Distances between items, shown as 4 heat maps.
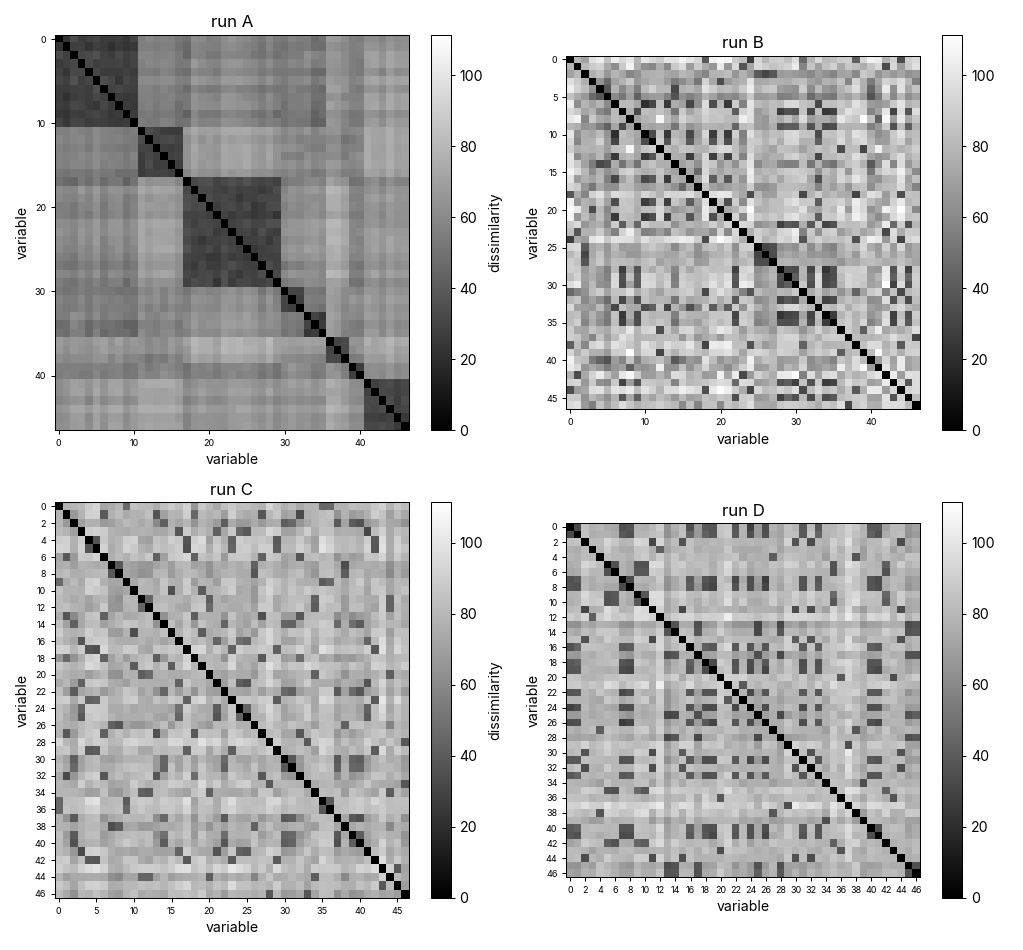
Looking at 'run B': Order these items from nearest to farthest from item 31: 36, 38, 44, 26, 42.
44, 38, 42, 36, 26
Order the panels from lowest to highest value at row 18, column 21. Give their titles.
run A, run C, run D, run B
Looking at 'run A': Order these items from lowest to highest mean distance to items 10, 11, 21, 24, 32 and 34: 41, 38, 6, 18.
6, 18, 38, 41
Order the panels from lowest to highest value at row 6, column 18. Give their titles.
run C, run A, run D, run B
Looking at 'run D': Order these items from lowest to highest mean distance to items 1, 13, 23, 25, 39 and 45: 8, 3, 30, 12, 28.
28, 8, 3, 30, 12
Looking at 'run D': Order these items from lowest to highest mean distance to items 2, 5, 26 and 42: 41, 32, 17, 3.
41, 32, 17, 3
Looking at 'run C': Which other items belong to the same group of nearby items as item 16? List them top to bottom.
3, 21, 24, 25, 41
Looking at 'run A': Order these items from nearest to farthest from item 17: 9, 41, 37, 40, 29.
29, 9, 40, 41, 37
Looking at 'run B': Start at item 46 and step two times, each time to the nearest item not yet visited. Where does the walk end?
3
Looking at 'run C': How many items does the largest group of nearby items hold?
8
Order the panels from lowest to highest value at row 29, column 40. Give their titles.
run A, run B, run C, run D
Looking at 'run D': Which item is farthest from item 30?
37
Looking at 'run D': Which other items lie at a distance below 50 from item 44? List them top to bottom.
2, 11, 15, 30, 32
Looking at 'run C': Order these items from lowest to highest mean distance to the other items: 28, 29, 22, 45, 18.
22, 18, 29, 45, 28
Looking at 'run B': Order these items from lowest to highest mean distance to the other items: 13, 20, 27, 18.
13, 27, 18, 20
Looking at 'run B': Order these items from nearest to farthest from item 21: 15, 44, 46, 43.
15, 46, 43, 44
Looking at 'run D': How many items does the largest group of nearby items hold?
14
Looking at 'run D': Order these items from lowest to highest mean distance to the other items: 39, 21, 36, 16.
16, 39, 36, 21
